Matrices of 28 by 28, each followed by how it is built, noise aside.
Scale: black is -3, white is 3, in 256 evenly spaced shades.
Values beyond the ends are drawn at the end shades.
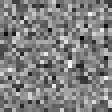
noise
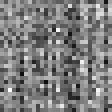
blocks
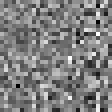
low rank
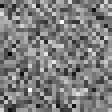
Toeplitz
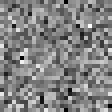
noise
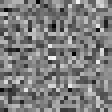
blocks
